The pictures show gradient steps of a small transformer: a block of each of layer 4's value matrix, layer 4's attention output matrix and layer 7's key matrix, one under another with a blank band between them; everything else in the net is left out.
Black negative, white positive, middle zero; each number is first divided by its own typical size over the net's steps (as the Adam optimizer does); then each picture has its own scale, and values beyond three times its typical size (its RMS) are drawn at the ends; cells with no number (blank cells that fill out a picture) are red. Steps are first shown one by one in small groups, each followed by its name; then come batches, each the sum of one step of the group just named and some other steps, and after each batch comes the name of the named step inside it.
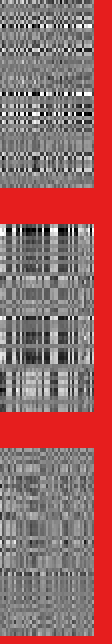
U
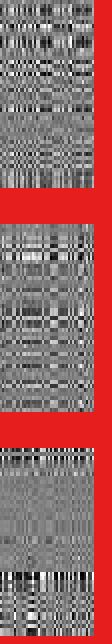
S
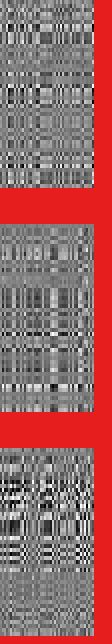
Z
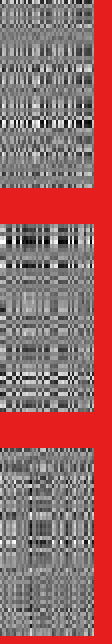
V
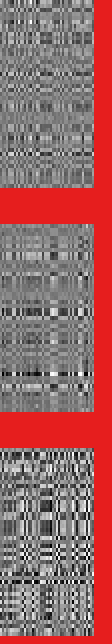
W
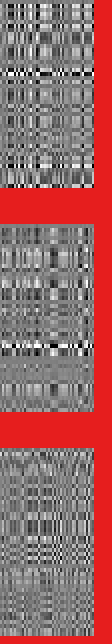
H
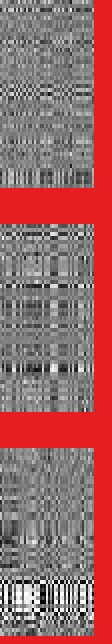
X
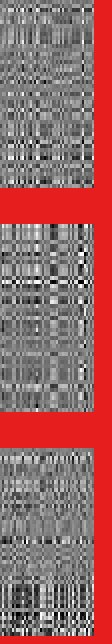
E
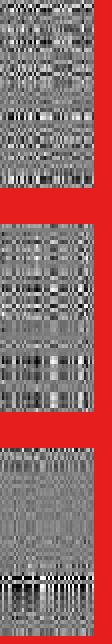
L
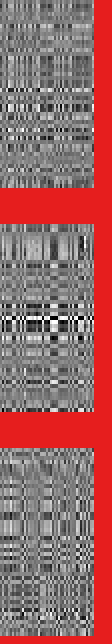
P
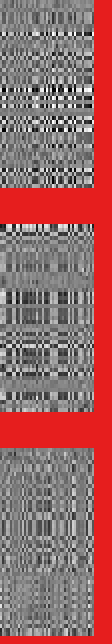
W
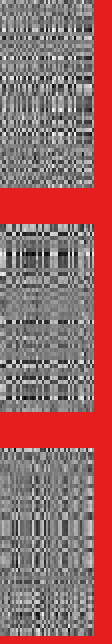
X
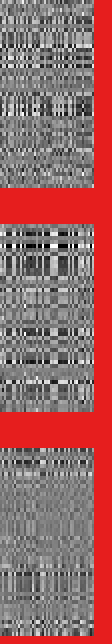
U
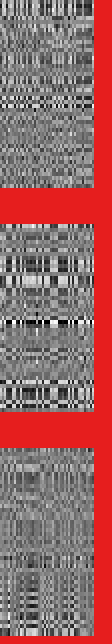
P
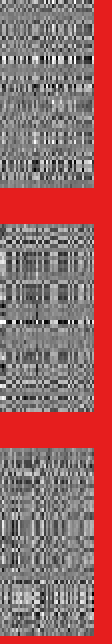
X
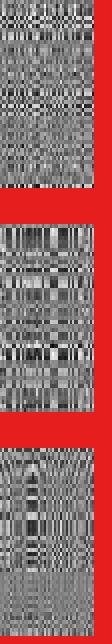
H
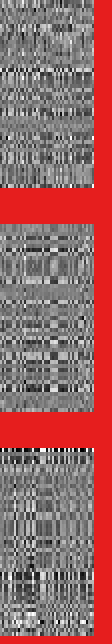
S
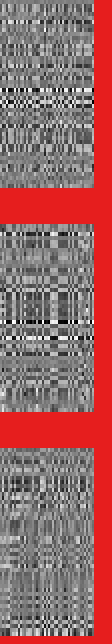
Z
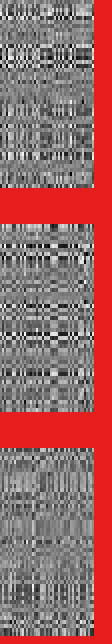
E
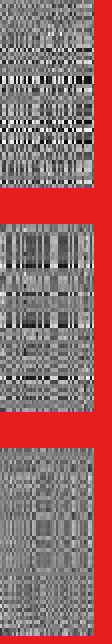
V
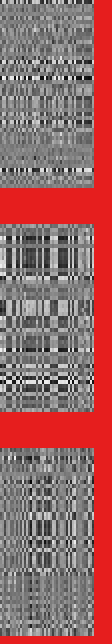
V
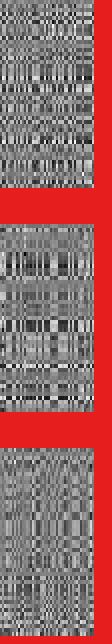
P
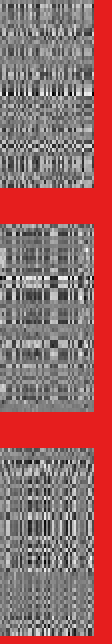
H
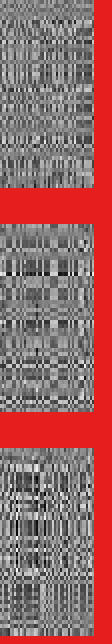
Z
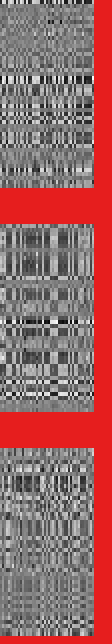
U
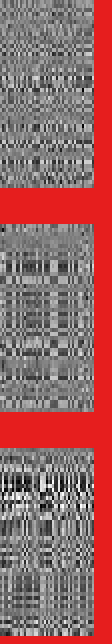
Z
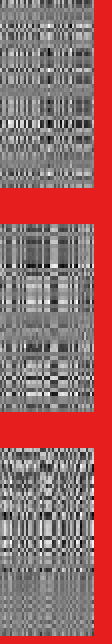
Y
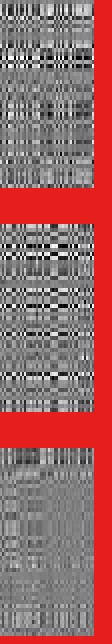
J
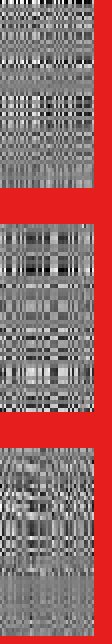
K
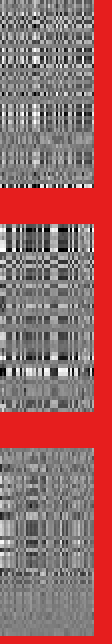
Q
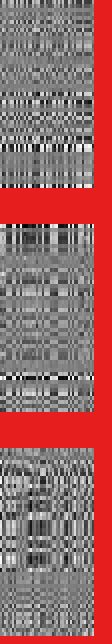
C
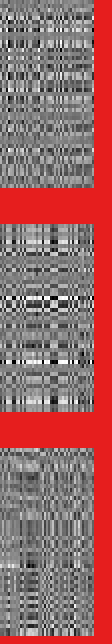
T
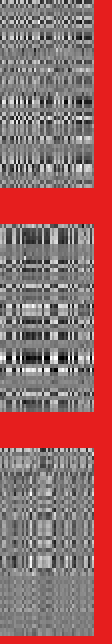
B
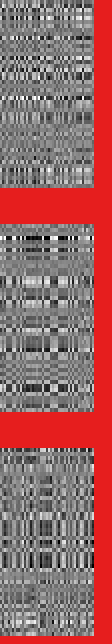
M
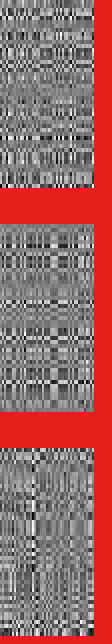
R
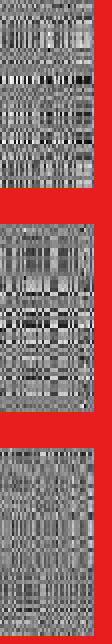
Y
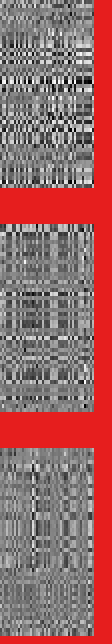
R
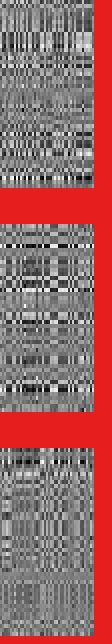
J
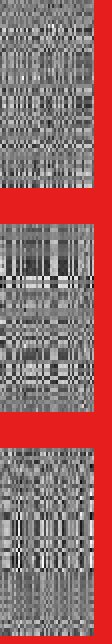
Y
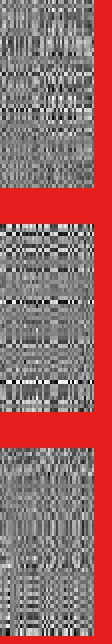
T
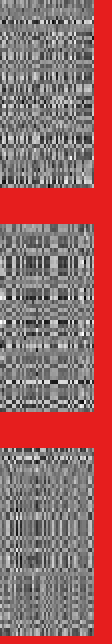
R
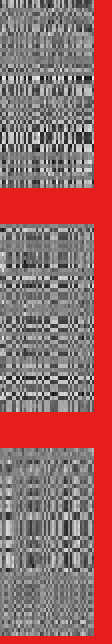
C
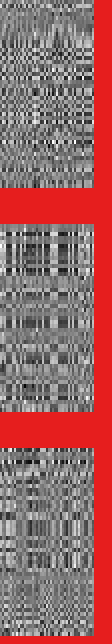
Q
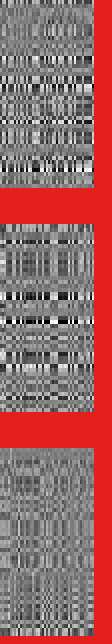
B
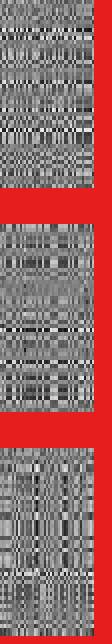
R
